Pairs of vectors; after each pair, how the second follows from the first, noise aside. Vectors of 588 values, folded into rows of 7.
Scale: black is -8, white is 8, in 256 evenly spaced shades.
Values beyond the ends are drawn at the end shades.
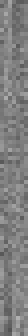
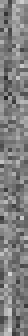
negated, scaled up.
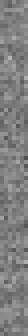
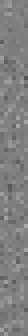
negated, partly zeroed.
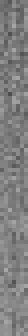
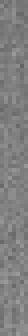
reversed, negated, shrunk.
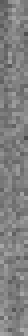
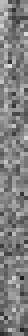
negated, scaled up.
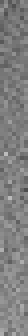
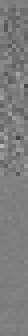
reversed, negated, partly zeroed.
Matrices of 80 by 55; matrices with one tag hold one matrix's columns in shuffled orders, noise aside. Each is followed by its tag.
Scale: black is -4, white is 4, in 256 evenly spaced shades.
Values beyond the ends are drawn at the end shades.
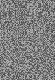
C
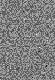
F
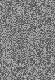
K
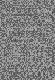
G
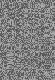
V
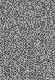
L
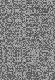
G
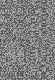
G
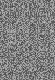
C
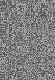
C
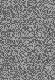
F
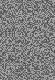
F
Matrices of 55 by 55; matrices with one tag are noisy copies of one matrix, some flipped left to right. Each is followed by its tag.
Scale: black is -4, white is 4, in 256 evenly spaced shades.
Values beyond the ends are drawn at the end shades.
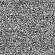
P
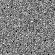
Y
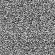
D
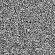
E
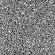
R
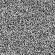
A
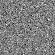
E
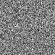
Y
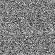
D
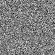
R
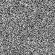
R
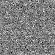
D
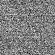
P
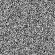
Y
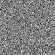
Y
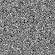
E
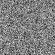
A
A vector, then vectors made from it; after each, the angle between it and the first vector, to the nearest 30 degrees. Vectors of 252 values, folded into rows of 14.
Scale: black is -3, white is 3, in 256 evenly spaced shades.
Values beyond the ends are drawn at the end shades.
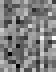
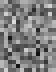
60 degrees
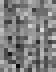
30 degrees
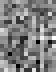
30 degrees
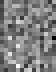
150 degrees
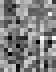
30 degrees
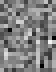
120 degrees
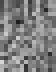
90 degrees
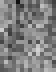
90 degrees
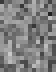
120 degrees
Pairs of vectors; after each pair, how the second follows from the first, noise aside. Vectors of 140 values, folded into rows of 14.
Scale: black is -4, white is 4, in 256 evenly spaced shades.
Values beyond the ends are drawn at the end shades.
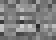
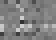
partly zeroed.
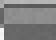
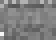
partly zeroed.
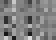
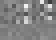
reversed, negated, partly zeroed.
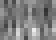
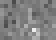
partly zeroed.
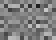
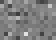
reversed, negated, partly zeroed.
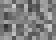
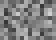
reversed, negated.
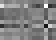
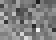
shuffled.
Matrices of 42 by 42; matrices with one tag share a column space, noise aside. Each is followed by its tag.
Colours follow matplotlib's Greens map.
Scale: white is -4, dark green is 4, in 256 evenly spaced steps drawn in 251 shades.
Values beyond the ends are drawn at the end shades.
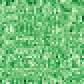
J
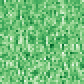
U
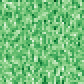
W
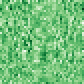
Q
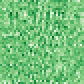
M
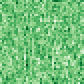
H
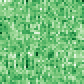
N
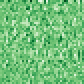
Q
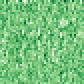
Q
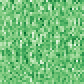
Q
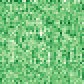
Q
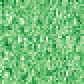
U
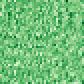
M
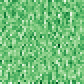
M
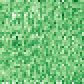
M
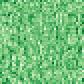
H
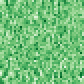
U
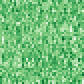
J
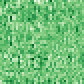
J
